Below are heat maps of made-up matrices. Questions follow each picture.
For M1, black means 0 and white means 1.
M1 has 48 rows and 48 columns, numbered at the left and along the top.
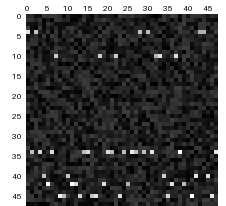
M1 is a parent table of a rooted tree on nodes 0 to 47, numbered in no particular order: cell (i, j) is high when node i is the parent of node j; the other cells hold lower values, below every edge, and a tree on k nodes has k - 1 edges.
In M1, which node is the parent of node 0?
4
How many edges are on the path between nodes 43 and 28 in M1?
2
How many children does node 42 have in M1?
7
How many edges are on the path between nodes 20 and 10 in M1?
3
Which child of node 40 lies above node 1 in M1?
34
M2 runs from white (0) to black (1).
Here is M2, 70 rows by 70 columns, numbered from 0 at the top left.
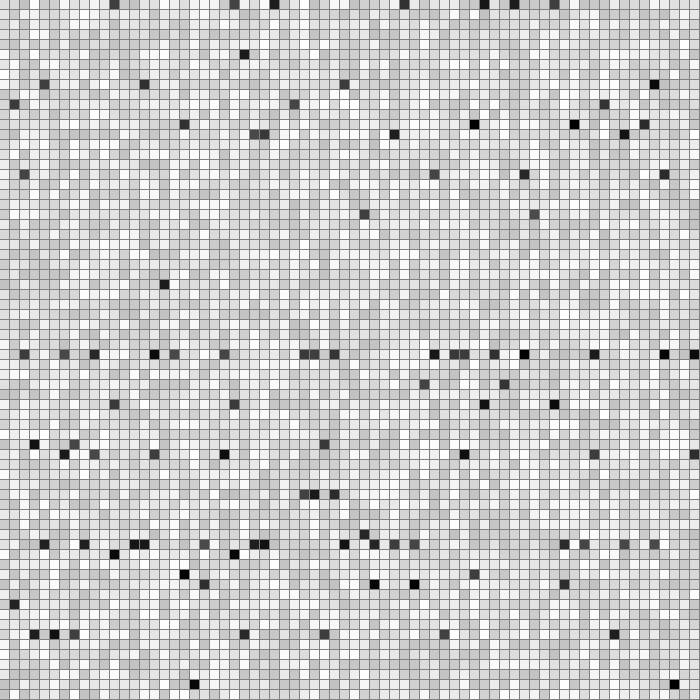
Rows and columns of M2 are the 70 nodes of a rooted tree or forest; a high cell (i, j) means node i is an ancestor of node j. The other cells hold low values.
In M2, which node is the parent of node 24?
5
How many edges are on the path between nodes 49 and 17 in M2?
2
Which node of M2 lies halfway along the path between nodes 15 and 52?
35
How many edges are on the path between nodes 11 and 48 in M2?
3
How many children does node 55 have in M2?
2
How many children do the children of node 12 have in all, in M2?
2
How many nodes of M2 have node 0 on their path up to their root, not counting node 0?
7
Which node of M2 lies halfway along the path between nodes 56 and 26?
54
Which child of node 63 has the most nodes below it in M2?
44
